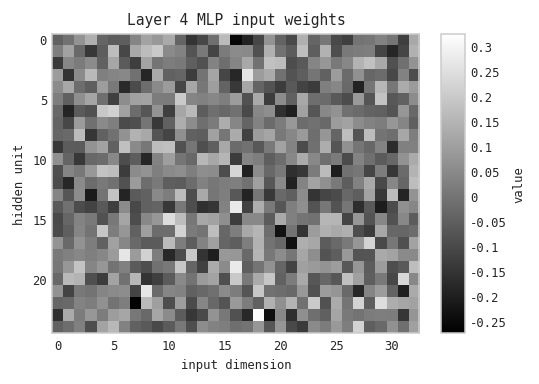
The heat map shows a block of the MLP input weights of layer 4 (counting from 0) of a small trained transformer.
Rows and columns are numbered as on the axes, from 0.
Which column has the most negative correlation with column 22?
4
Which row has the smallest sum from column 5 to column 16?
14
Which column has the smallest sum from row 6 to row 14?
17
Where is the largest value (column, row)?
18, 23
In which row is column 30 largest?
13
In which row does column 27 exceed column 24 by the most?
22
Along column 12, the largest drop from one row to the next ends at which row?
19
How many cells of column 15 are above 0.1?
4
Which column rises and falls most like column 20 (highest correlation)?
27
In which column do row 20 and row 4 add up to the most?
31
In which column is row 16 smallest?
20
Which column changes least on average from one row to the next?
32
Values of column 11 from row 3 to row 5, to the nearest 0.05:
-0.05 -0.1 0.2
